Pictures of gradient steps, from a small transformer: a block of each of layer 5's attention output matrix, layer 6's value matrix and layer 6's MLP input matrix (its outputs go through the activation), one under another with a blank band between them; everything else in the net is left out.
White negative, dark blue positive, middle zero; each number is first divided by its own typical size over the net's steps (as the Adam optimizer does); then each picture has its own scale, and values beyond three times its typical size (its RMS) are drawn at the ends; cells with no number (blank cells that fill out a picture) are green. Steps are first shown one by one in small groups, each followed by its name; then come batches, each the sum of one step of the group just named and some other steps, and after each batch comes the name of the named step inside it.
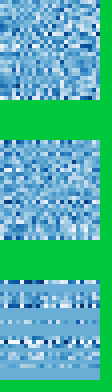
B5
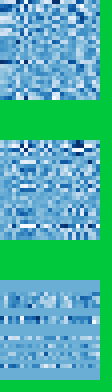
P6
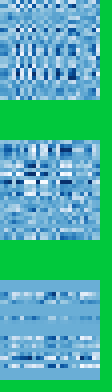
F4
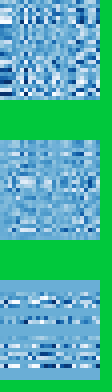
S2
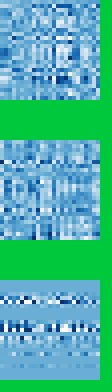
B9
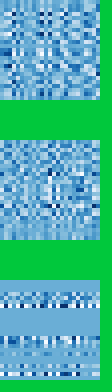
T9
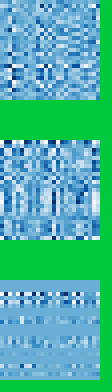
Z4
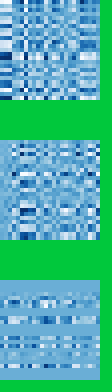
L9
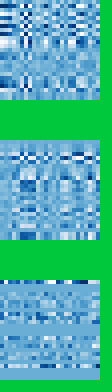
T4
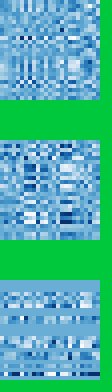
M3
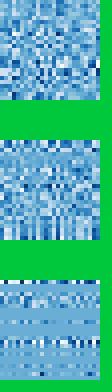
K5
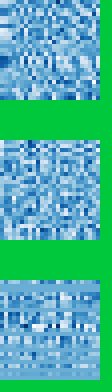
P6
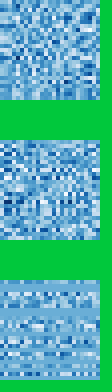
B5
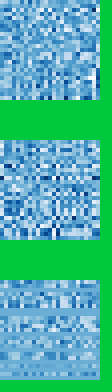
B5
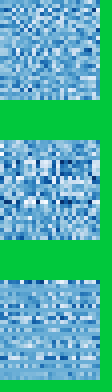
B5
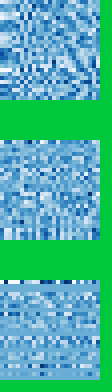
K5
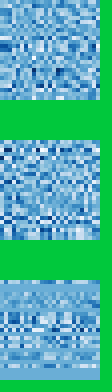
F4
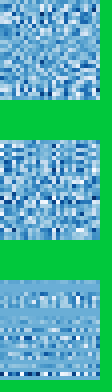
S2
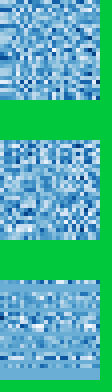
P6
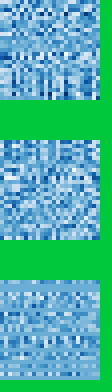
T9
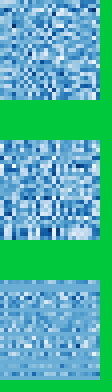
M3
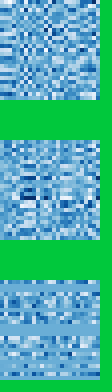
M3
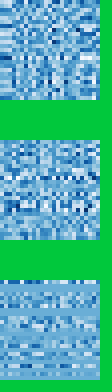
L9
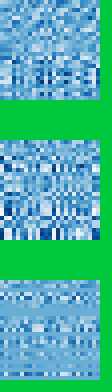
K5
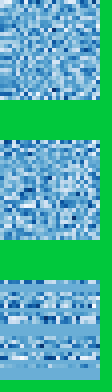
B5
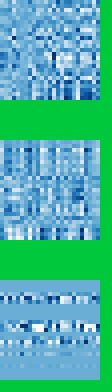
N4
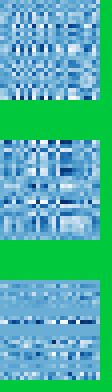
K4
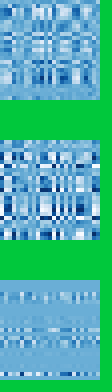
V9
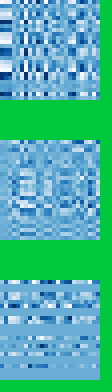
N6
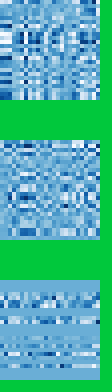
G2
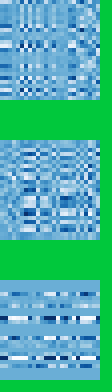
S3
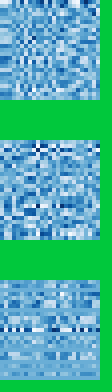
G2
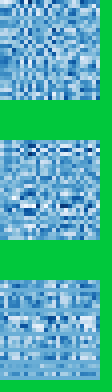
N4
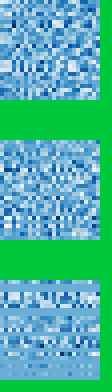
N6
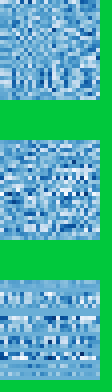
S3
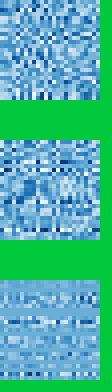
K4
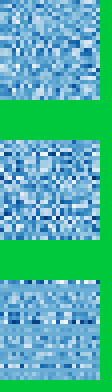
K4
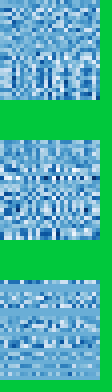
N4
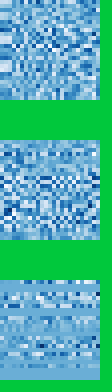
N6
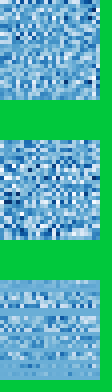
G2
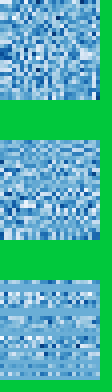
N6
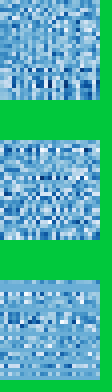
N4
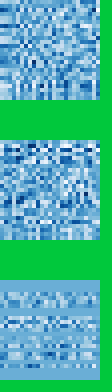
G2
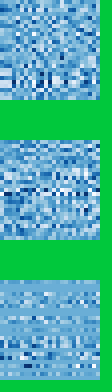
S3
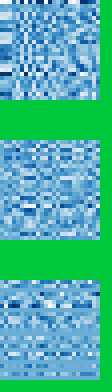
N6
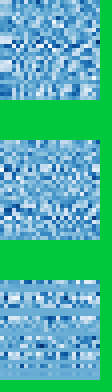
N6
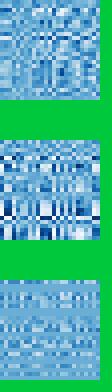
V9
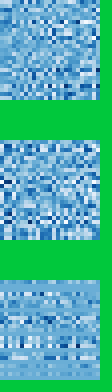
S3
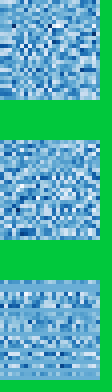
G2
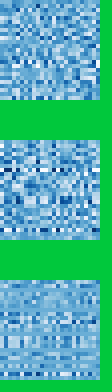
K4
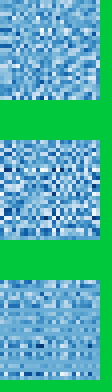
K4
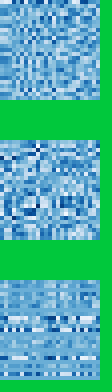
S3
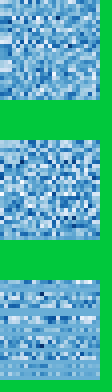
N6
